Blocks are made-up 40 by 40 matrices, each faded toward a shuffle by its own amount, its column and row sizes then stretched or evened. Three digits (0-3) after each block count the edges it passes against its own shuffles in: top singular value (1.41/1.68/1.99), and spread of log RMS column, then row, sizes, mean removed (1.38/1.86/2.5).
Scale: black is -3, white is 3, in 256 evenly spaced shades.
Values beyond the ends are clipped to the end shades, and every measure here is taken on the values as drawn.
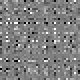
1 3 3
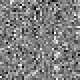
1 1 0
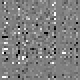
1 3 2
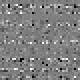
0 1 3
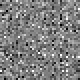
1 2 0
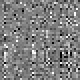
3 2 0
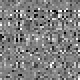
3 1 2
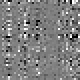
2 3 2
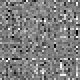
2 2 2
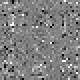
1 2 0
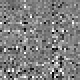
1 2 2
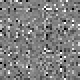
1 2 1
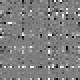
2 3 3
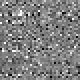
2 0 1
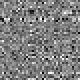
3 0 2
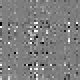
1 3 2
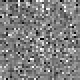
1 1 1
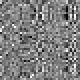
3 2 0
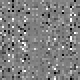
1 3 0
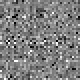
2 0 2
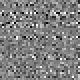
2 1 3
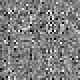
2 1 2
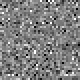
0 0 1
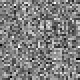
2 0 1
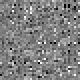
1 2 1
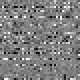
2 0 3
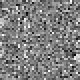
1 1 0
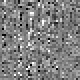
0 3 0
